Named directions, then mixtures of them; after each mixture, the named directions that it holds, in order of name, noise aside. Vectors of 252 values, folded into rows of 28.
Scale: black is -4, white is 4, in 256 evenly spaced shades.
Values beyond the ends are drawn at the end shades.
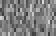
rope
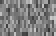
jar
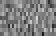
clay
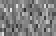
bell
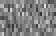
bell, clay.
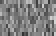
jar.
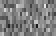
bell, clay.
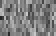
jar, rope.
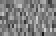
clay.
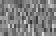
clay.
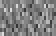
bell.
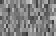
jar.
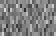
bell, jar.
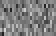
bell.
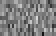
clay.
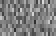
jar, rope.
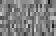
clay, jar.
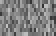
jar.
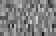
clay.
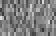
rope.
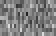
bell, clay.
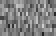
bell, clay.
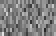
bell, jar.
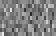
bell, clay.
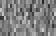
rope.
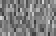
rope.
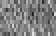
clay, rope.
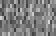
rope.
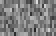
bell, jar.
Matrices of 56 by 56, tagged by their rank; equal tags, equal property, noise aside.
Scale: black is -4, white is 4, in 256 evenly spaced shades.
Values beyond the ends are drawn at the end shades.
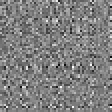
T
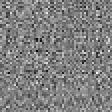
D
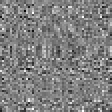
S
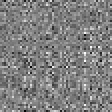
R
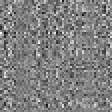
D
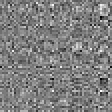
S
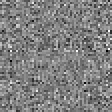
T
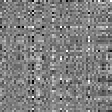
S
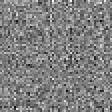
T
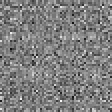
T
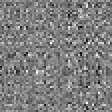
T
